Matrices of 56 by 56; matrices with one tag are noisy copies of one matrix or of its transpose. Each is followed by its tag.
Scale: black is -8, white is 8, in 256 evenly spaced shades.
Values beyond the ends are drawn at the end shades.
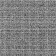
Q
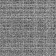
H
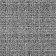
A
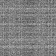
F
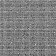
Q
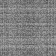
F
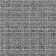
Q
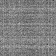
F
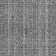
F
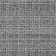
A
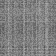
F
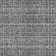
F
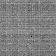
A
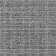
Q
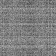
F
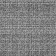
A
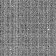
H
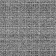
A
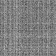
H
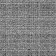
A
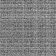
H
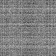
F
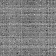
F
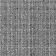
Q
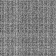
H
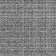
H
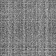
F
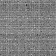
A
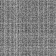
H
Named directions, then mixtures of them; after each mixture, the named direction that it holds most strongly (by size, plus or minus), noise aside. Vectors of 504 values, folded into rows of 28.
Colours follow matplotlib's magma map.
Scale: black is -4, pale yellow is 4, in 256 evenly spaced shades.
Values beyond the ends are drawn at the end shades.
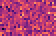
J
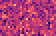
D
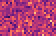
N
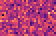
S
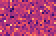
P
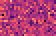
S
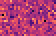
S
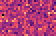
S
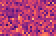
N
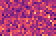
N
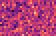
N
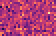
J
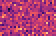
J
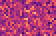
D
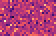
P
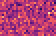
S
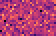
P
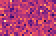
P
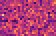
S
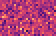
D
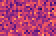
N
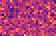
P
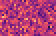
S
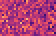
S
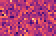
S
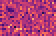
J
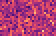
N
